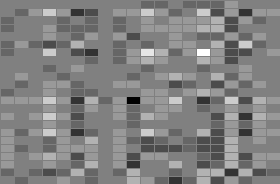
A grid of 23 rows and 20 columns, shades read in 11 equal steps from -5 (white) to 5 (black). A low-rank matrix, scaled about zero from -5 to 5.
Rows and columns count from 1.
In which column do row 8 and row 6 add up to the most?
17
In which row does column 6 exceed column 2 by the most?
13
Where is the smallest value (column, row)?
15, 7
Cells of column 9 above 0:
6
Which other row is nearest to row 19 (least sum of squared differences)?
18
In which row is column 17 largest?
22
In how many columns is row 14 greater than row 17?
8
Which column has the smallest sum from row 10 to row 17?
4
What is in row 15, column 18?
3
